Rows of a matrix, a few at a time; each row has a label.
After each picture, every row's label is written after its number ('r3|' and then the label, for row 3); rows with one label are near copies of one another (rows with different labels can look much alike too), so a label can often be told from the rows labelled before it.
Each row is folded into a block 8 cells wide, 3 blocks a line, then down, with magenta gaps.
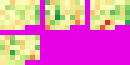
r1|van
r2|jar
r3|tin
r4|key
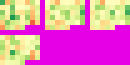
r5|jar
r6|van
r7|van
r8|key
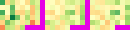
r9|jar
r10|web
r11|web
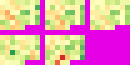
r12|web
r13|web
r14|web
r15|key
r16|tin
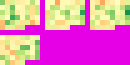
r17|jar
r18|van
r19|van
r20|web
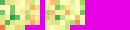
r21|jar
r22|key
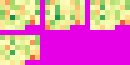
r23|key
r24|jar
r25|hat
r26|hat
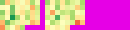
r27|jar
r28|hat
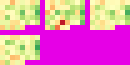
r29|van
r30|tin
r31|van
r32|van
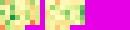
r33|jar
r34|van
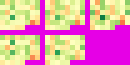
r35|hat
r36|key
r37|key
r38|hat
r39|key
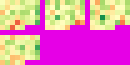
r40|tin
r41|hat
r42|key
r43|van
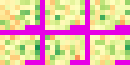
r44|web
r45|key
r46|key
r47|van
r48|jar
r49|van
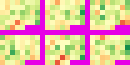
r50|tin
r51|van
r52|hat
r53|jar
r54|tin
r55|van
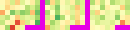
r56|tin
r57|jar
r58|hat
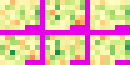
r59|van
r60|hat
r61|van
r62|key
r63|jar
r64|van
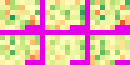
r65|key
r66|van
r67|hat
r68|hat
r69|van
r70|jar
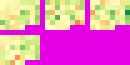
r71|web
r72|hat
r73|van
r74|tin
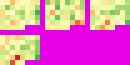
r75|van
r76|hat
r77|tin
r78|tin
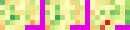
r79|jar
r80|jar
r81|tin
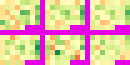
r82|web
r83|van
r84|van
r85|van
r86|key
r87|hat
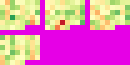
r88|key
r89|tin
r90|web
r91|jar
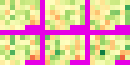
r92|hat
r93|web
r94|web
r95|hat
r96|jar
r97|key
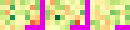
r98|hat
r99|key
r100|web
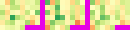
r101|key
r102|jar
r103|jar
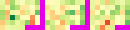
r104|key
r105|web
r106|tin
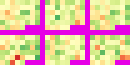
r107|web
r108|hat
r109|web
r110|tin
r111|key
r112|hat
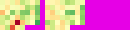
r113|tin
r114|web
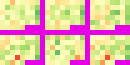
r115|van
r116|van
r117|web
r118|tin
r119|hat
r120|tin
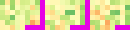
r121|hat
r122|web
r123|web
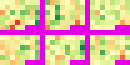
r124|tin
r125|jar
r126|hat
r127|web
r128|van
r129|key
